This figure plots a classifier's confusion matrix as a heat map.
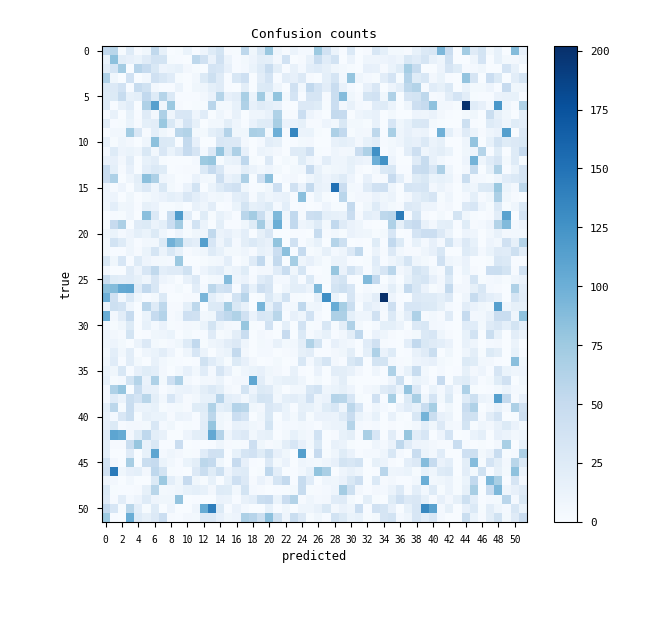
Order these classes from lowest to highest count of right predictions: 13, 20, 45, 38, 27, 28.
20, 13, 38, 45, 28, 27
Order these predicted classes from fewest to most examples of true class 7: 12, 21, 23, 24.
23, 12, 24, 21
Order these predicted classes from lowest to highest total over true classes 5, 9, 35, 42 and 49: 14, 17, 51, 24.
24, 51, 17, 14
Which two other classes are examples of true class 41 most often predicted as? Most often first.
13, 30
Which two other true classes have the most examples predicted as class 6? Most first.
44, 10
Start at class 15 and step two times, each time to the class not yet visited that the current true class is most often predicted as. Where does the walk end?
48
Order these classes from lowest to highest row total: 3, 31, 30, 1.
31, 30, 1, 3
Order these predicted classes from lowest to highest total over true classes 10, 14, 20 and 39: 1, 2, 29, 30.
2, 29, 30, 1
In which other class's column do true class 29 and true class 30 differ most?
0
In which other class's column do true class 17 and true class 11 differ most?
33
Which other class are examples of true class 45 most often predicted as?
39
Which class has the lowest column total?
43
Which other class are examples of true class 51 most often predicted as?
3
